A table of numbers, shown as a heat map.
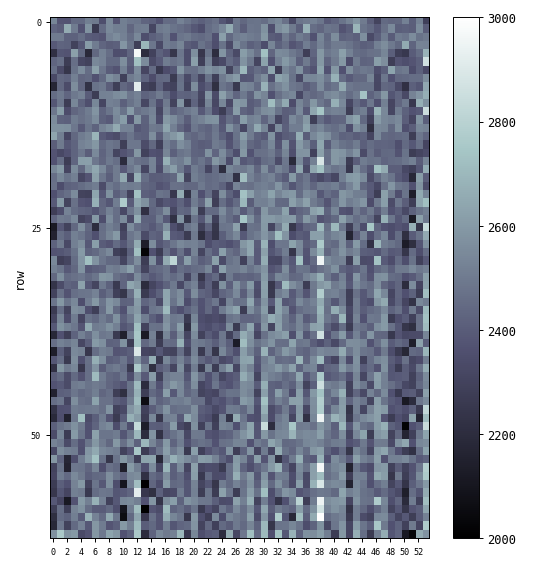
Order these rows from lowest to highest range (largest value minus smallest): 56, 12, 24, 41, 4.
12, 41, 24, 4, 56
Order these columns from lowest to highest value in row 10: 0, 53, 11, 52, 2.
2, 0, 11, 53, 52
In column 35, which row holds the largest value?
58
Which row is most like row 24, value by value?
21
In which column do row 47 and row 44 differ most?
53
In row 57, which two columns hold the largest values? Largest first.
12, 30
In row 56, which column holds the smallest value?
13
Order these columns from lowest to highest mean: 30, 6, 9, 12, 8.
9, 8, 6, 30, 12
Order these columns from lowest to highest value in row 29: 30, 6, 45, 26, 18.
45, 18, 26, 6, 30
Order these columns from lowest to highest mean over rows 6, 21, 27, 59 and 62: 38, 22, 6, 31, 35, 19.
19, 22, 31, 35, 6, 38
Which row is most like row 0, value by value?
20
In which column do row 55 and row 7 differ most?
46
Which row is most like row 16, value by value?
15
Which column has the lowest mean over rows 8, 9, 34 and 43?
50
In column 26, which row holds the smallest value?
39
